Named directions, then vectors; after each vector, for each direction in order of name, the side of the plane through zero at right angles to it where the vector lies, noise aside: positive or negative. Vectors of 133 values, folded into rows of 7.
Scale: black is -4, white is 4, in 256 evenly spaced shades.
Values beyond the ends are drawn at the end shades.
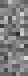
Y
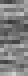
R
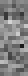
negative, negative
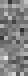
positive, negative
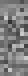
positive, positive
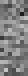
negative, negative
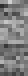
negative, positive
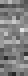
negative, positive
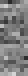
positive, negative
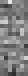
negative, positive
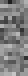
positive, negative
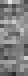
negative, positive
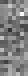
positive, positive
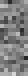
positive, negative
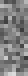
positive, negative
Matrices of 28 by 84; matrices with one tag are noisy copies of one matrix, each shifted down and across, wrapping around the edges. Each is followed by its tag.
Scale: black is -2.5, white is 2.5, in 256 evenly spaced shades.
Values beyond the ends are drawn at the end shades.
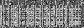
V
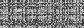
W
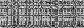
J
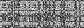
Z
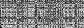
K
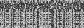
V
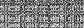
W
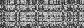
Z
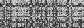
Z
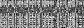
V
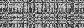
J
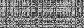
J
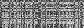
J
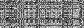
K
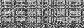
W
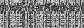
V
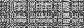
K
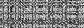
W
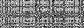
W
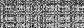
W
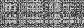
K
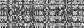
Z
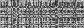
J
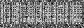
V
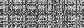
W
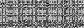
W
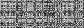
K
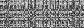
J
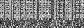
V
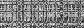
J
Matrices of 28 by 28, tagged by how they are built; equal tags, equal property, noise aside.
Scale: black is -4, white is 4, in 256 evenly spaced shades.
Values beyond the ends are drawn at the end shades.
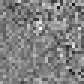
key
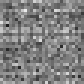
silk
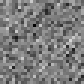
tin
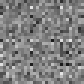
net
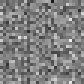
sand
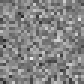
sand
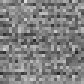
silk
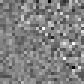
key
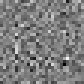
net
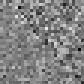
key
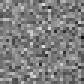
sand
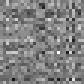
net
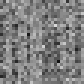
silk
